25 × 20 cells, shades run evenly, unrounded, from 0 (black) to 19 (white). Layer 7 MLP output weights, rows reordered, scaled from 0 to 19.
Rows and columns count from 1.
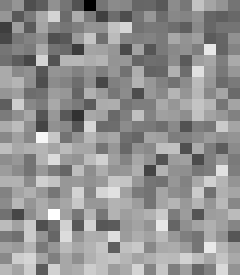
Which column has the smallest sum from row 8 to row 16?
7
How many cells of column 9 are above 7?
22
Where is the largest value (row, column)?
20, 5
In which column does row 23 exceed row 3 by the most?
18
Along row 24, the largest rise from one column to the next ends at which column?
2
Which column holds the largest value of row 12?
8
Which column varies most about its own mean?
4
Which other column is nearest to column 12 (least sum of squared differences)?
3
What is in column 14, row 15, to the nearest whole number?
6
